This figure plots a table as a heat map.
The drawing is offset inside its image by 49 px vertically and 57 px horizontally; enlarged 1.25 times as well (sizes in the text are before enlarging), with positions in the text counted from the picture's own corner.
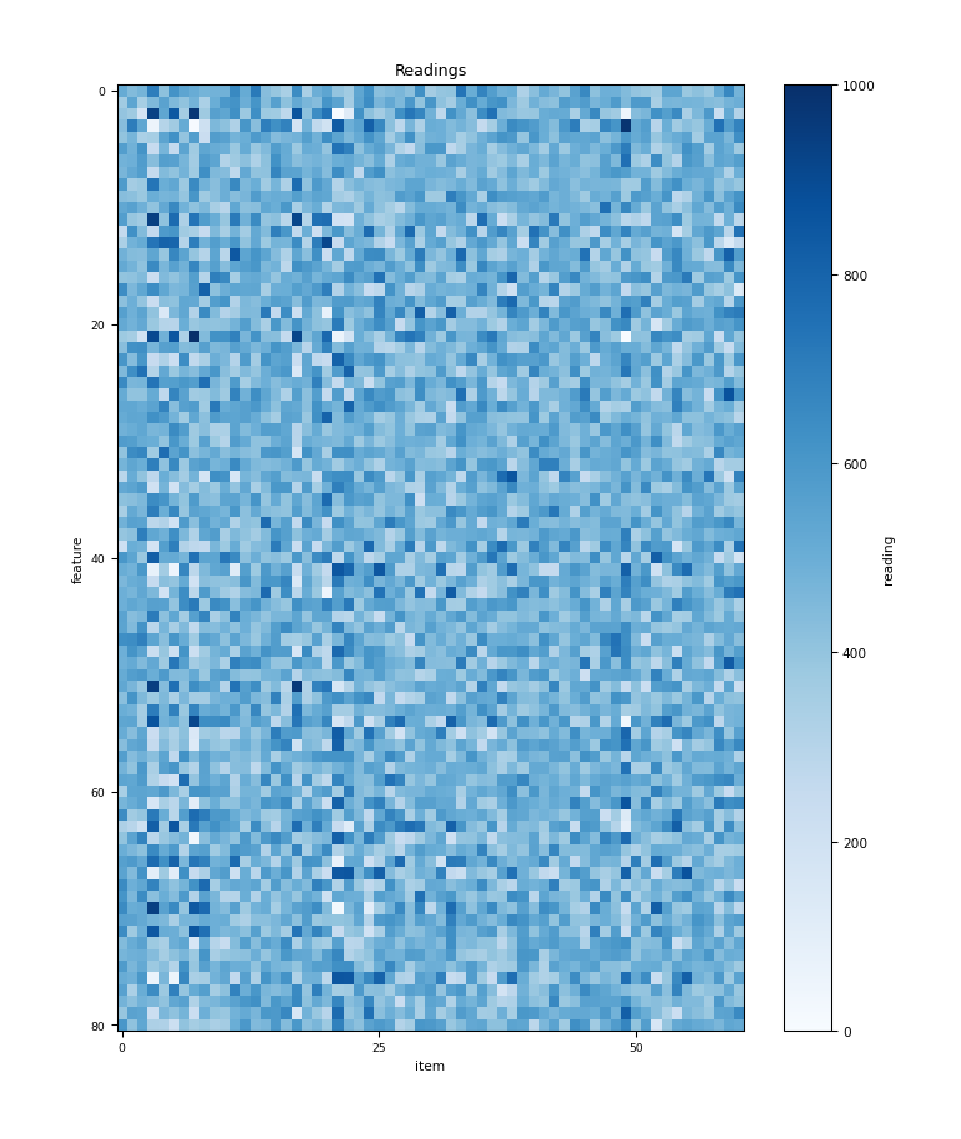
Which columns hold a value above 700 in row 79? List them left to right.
21, 24, 49
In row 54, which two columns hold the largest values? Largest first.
7, 3
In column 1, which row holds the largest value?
3
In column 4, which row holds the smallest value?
19
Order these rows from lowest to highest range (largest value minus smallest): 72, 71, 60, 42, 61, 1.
1, 71, 60, 42, 72, 61
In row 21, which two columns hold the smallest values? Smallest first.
49, 21
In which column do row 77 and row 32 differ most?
37
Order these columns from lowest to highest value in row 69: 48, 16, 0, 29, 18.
48, 16, 18, 0, 29
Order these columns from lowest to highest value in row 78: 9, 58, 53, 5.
53, 9, 5, 58
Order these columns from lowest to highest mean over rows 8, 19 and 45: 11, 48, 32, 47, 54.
54, 48, 47, 11, 32
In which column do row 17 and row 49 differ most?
60
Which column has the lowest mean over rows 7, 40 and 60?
59
